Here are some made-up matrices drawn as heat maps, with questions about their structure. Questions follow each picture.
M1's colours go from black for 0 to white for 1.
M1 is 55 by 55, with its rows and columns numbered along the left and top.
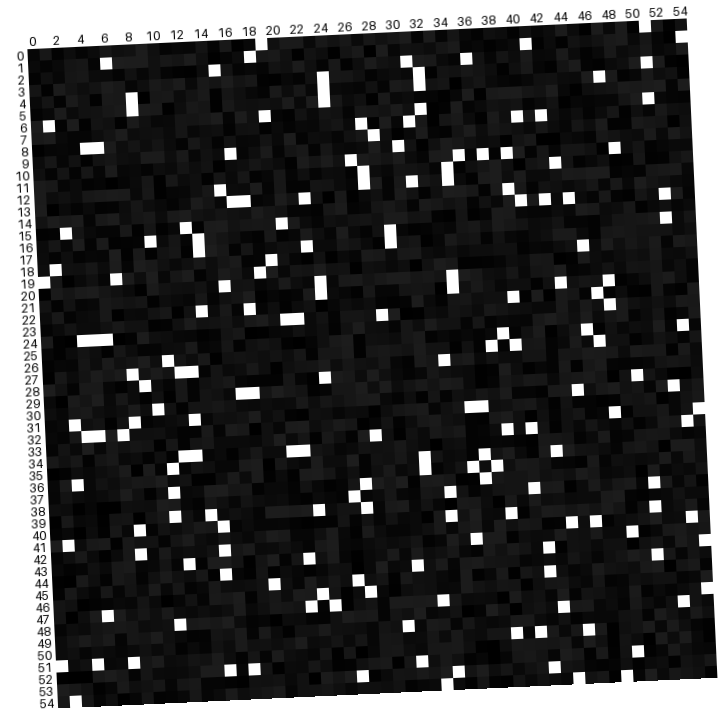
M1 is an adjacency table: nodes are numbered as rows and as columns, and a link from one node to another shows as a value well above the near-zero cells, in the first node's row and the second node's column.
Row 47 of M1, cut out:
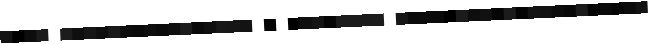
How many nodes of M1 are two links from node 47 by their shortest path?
9
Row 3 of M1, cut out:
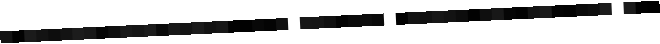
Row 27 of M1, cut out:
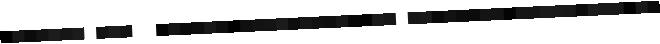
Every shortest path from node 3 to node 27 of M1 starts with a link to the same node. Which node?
node 32
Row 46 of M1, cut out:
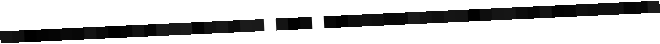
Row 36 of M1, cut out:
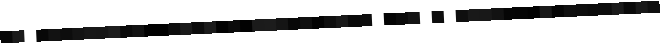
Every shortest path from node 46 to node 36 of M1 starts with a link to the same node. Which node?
node 26
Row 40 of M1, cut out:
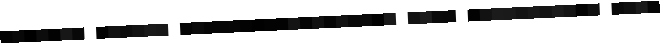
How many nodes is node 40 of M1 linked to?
5
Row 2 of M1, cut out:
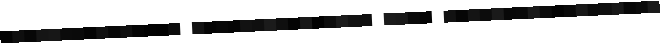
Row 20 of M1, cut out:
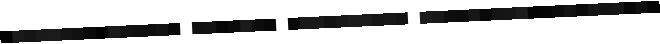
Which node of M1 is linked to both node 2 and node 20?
node 15
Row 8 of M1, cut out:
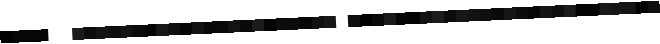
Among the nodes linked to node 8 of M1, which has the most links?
node 4
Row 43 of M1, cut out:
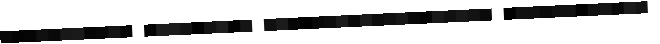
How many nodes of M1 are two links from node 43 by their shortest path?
8
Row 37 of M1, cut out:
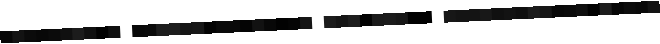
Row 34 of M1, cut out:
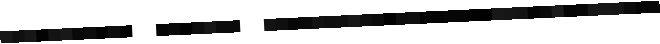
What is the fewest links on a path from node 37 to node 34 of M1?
4
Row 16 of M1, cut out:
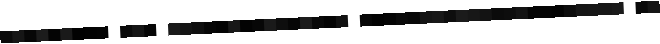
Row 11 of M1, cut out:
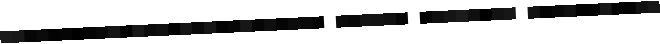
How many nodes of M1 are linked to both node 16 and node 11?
0
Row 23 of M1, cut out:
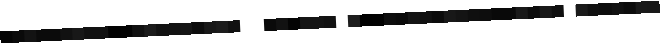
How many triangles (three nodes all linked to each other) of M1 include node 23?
1
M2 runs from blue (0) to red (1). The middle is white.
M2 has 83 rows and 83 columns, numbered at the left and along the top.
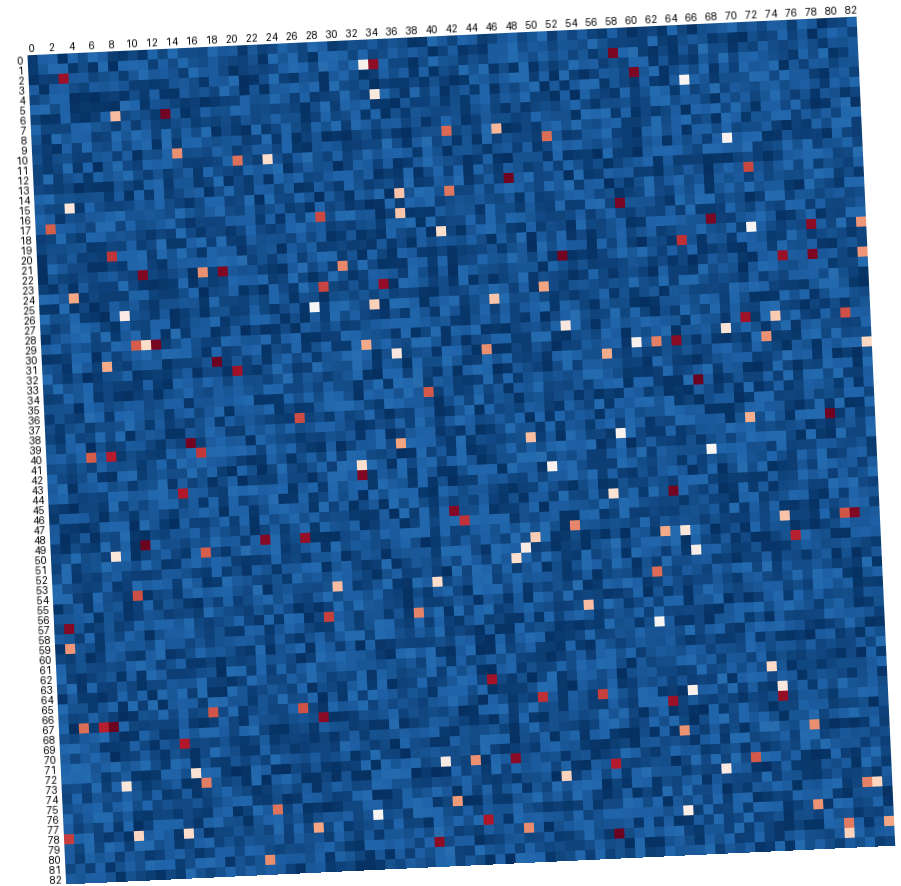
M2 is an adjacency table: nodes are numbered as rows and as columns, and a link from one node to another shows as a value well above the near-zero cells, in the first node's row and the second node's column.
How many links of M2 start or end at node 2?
5
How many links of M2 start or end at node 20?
6
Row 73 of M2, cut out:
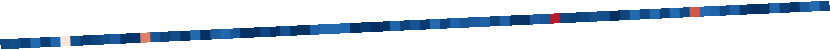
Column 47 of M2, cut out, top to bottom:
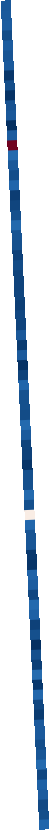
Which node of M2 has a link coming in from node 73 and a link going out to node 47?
node 14
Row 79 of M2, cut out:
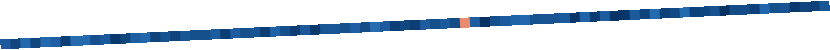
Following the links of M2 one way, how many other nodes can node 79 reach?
3
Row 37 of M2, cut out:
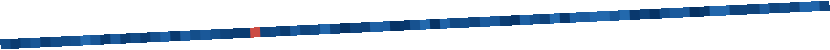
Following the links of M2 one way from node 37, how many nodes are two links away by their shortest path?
1
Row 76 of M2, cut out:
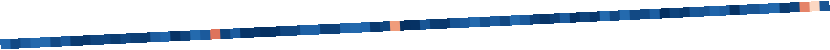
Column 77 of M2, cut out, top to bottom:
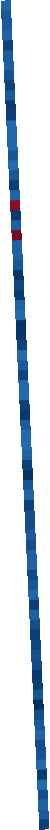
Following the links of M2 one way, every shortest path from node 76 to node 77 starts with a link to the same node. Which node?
node 81
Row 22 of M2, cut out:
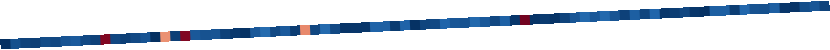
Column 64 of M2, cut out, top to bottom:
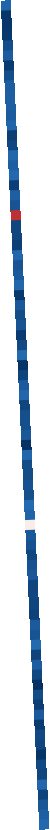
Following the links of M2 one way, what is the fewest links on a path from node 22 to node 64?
2
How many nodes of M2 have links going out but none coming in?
4
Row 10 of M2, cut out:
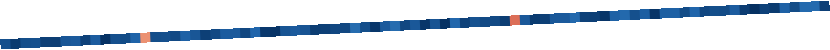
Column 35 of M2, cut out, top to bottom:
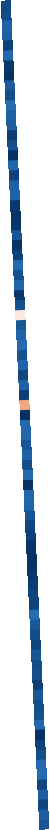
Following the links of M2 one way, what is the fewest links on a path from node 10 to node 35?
4
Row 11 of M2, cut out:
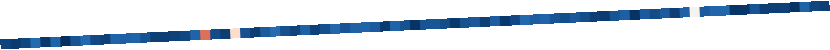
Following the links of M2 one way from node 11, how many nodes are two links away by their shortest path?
6
